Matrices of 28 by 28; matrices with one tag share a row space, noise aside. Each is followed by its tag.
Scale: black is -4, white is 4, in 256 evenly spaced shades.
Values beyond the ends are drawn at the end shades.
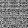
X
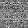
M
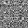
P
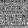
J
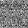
J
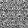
J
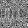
X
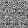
M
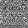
J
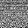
X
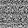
P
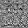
P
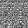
P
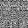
X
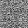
P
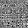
X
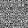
M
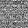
M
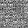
M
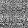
J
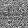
P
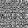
X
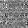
J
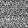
X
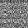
P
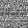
X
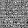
M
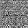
M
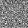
J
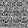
J
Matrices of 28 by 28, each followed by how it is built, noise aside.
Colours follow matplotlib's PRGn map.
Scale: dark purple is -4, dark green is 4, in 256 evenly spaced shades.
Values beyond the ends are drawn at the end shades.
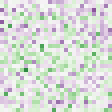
blocks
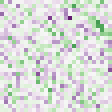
Toeplitz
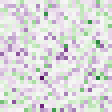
Toeplitz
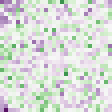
smooth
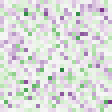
Toeplitz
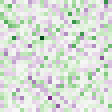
Toeplitz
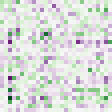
low rank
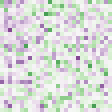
blocks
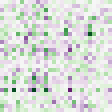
low rank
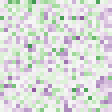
blocks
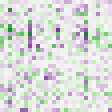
low rank
